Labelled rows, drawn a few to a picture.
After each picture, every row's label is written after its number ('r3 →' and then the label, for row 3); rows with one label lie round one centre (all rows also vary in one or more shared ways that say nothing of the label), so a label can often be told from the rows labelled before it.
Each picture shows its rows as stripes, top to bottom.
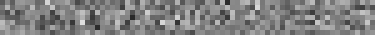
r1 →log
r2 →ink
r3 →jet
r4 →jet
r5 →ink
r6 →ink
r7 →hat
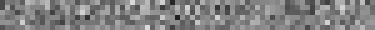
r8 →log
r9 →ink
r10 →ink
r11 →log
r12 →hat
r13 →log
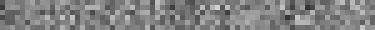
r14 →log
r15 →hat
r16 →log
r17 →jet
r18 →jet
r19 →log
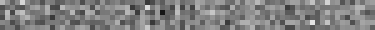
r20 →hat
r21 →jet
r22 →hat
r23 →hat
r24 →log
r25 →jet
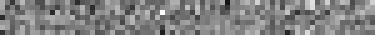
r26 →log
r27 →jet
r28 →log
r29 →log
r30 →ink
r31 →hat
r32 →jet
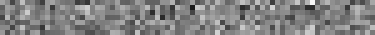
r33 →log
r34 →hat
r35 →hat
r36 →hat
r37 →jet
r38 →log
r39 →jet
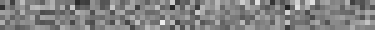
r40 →log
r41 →jet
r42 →hat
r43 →ink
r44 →log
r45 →jet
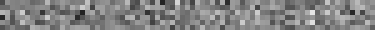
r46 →hat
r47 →jet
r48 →hat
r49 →log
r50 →log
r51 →jet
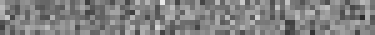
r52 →log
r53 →ink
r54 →jet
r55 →ink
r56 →jet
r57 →log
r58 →ink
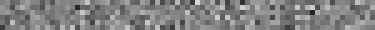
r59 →hat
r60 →log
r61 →ink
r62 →jet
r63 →jet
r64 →jet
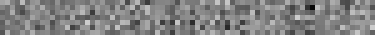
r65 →hat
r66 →ink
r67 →jet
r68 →jet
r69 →hat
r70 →log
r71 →hat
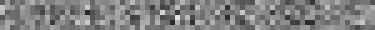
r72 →ink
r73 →hat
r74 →log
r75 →jet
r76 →hat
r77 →ink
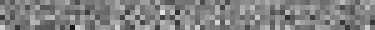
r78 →log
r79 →jet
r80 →log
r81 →ink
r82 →jet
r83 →ink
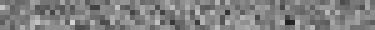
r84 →jet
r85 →ink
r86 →hat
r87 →jet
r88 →jet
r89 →log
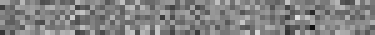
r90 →hat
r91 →log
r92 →ink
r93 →jet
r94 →log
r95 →ink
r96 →log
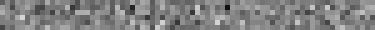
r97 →log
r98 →log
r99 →hat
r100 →hat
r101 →log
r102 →log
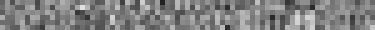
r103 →ink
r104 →ink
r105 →log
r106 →jet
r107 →jet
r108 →log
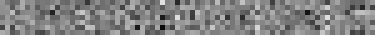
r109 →log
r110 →ink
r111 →hat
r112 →hat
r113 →ink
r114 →hat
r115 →ink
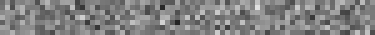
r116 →log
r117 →hat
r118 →hat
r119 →ink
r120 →log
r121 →ink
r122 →hat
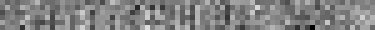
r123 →jet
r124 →hat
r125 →jet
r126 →log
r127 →hat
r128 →ink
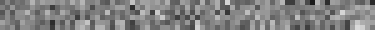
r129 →ink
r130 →jet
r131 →log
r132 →log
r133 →hat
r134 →hat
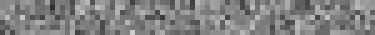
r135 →hat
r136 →hat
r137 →ink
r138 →hat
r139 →jet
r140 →jet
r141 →log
